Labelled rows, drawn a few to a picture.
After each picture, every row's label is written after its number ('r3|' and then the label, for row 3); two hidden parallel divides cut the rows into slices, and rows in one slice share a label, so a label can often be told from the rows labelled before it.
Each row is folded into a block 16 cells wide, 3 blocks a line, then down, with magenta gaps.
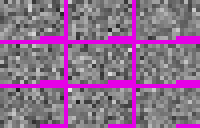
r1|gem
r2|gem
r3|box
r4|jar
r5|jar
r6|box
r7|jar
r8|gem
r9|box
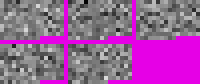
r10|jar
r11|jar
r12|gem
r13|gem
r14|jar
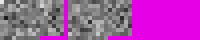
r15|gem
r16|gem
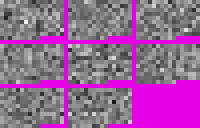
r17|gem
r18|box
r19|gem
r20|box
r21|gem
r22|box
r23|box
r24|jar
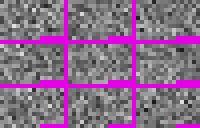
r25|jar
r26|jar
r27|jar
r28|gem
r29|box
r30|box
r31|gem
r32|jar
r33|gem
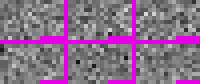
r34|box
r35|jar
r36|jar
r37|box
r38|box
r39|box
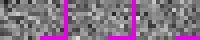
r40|jar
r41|jar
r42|gem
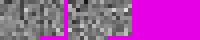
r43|box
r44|jar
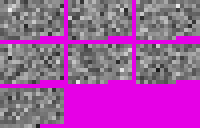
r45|gem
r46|gem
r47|gem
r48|gem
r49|jar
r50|jar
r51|box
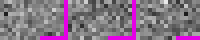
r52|box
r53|gem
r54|gem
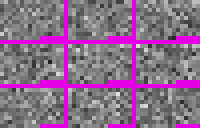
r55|box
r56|box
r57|gem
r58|jar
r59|gem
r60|gem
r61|gem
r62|gem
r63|jar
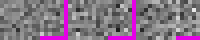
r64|box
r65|jar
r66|jar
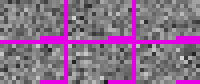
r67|box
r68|jar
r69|box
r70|jar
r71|gem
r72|gem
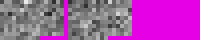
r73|box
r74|jar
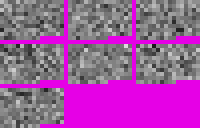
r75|gem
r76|box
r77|gem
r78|jar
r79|box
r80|jar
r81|box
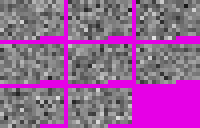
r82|jar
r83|jar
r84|jar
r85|box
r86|gem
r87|box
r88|jar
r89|gem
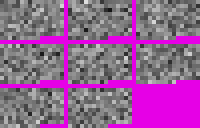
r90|jar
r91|gem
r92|gem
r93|gem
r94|gem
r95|box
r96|jar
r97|gem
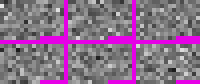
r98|jar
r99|jar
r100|box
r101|box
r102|box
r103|gem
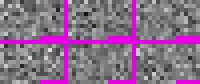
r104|gem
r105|gem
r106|gem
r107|gem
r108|box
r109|box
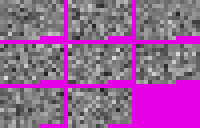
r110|box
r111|gem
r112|box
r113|gem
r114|gem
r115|jar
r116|box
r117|gem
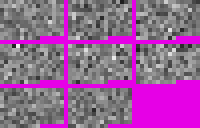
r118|box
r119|jar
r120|box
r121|gem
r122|gem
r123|jar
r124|box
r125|box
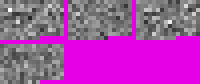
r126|gem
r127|box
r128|gem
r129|box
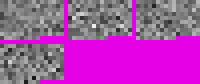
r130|box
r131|jar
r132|jar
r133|jar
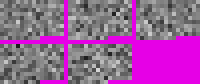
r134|box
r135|jar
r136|box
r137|jar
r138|gem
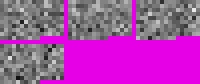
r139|gem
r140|box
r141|jar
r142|jar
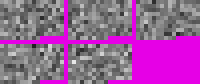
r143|gem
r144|box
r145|jar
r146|gem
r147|jar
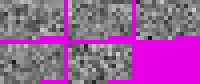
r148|box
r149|box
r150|jar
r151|box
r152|jar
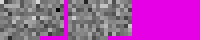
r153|gem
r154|jar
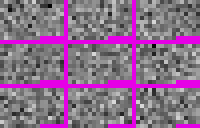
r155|jar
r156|gem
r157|gem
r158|box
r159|box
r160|jar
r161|gem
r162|gem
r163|jar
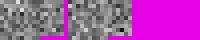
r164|gem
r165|jar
